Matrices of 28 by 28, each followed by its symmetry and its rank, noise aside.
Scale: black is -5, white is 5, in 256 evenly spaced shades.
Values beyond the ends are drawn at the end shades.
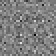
symmetric, rank five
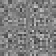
antisymmetric, rank four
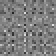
no symmetry, rank three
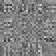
antisymmetric, rank four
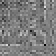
symmetric, rank three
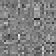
antisymmetric, rank four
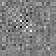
symmetric, rank three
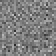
no symmetry, rank five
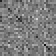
symmetric, rank four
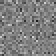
no symmetry, rank four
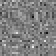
antisymmetric, rank four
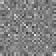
symmetric, rank four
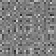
symmetric, rank three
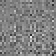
no symmetry, rank four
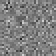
no symmetry, rank five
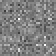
symmetric, rank four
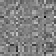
no symmetry, rank four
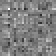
symmetric, rank three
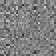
no symmetry, rank five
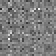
symmetric, rank four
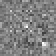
symmetric, rank three
